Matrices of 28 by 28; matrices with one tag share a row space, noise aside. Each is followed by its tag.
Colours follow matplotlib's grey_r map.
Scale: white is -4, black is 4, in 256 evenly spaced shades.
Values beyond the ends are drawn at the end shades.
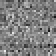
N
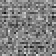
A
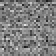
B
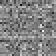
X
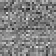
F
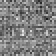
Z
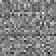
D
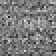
A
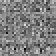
D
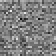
X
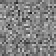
N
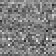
A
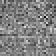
A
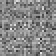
D
